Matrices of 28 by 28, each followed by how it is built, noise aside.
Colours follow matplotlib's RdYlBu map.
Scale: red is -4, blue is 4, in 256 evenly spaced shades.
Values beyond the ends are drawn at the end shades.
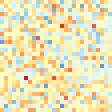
Toeplitz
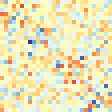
block diagonal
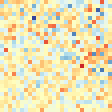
upper triangular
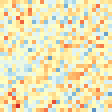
Hankel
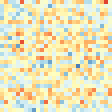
blocks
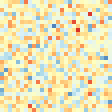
noise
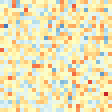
noise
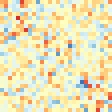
block diagonal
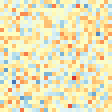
blocks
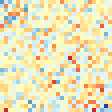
block diagonal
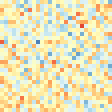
Toeplitz
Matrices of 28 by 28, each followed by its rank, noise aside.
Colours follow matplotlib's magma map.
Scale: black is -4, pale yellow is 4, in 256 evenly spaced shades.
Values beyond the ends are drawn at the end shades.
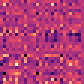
four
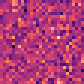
eight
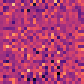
five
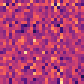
five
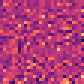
six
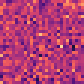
seven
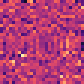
six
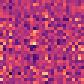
five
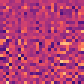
five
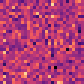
eight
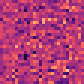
five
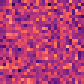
seven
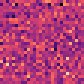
seven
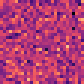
eight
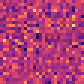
seven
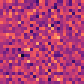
five
